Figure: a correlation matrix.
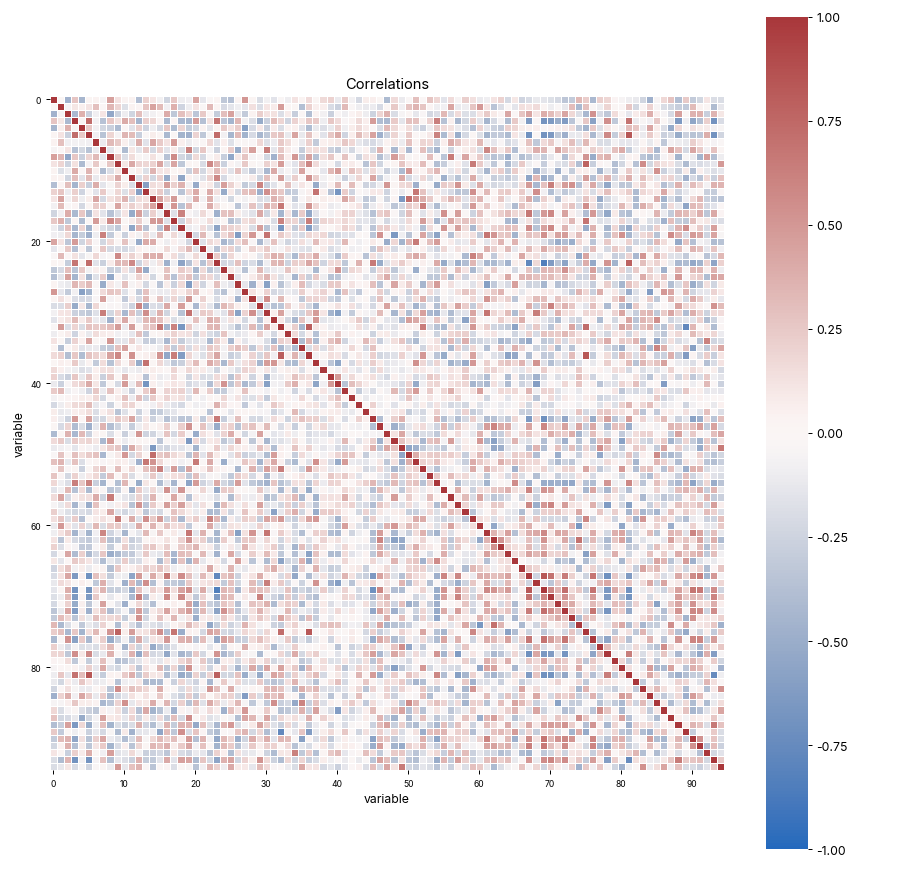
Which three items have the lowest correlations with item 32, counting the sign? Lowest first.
89, 18, 65
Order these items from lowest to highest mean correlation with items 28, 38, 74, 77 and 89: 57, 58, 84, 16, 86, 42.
84, 42, 16, 57, 86, 58
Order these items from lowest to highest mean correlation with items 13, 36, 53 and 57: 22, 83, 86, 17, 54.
54, 86, 83, 22, 17
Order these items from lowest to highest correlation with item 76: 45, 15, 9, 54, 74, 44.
45, 54, 9, 44, 74, 15
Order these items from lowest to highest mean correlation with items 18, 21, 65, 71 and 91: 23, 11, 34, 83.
23, 11, 34, 83
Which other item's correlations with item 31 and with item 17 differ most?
8
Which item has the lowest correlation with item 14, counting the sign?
49
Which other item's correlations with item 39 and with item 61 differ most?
30
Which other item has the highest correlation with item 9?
75
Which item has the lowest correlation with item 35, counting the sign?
90
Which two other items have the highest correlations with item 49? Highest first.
94, 77
